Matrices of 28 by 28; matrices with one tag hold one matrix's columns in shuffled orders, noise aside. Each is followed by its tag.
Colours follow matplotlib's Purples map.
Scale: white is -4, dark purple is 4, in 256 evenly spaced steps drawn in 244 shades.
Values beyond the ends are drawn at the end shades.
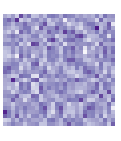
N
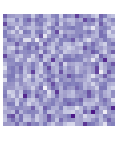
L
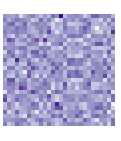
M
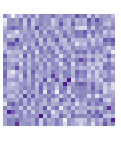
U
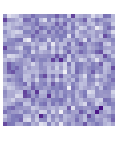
L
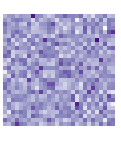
M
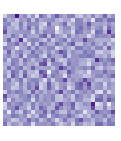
M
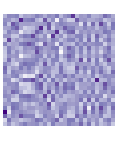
N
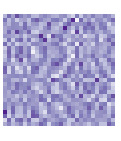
N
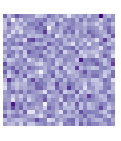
M
